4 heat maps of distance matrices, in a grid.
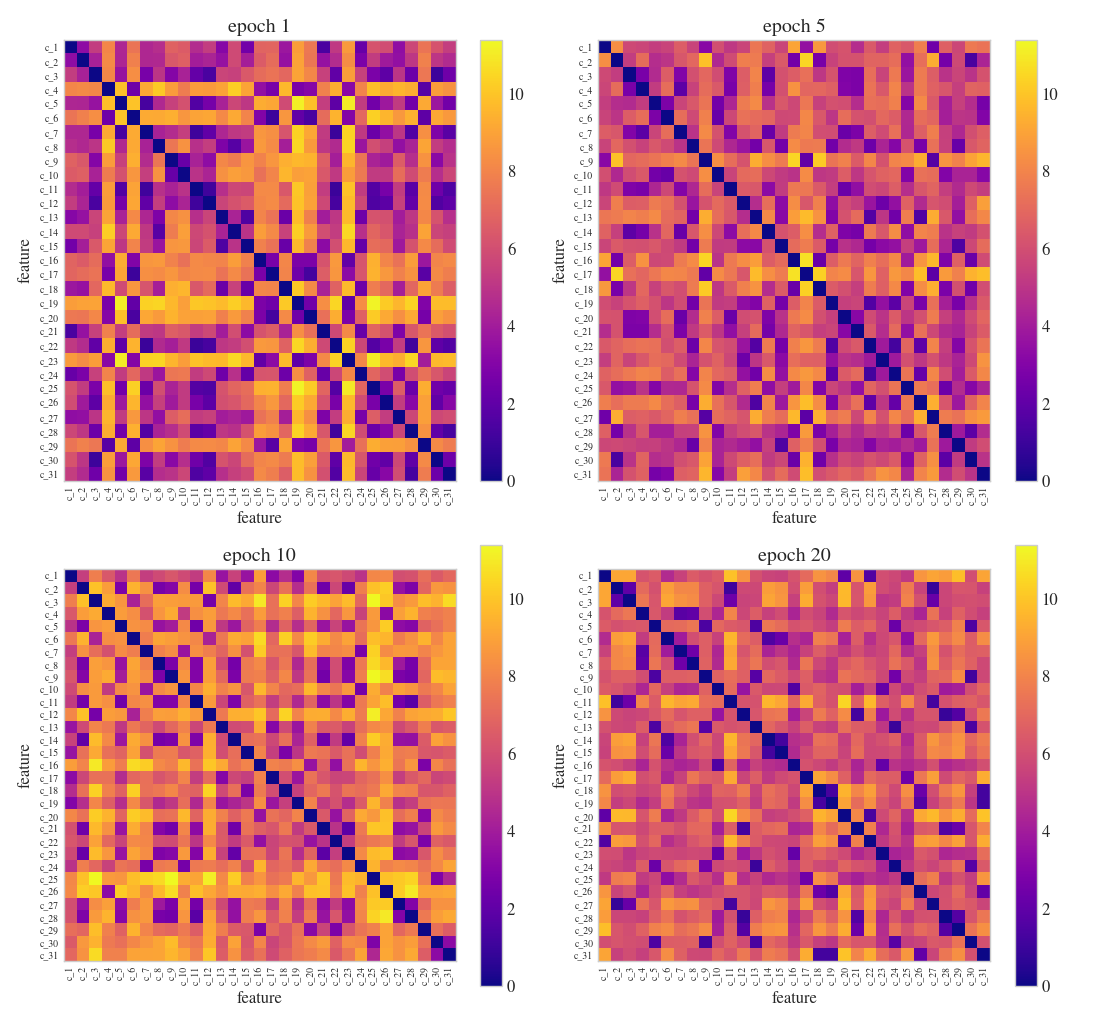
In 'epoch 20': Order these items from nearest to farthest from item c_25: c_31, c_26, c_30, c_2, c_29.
c_30, c_29, c_26, c_2, c_31
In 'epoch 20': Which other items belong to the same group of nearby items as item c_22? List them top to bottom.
c_1, c_20
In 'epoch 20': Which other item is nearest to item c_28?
c_12
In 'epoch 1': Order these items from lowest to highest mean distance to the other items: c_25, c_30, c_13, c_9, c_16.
c_30, c_13, c_25, c_9, c_16
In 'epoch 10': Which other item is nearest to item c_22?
c_29
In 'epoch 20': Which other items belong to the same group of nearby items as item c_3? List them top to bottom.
c_2, c_11, c_27
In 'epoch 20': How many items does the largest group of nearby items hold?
5
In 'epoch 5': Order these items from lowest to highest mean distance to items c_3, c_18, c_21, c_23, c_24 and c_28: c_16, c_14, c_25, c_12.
c_25, c_14, c_12, c_16
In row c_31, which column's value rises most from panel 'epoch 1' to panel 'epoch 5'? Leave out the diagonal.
c_12
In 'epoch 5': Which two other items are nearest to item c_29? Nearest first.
c_15, c_8
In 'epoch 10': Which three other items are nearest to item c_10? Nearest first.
c_24, c_7, c_4
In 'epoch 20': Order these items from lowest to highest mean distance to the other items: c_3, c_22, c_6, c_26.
c_26, c_6, c_3, c_22
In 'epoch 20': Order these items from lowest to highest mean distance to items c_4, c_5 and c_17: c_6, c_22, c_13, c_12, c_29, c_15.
c_13, c_6, c_12, c_15, c_22, c_29
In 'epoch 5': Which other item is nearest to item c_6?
c_10
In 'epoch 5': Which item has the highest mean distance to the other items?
c_17
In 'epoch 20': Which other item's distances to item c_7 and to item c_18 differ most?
c_31
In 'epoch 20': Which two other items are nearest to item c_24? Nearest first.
c_13, c_30
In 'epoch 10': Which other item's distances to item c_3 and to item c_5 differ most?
c_2
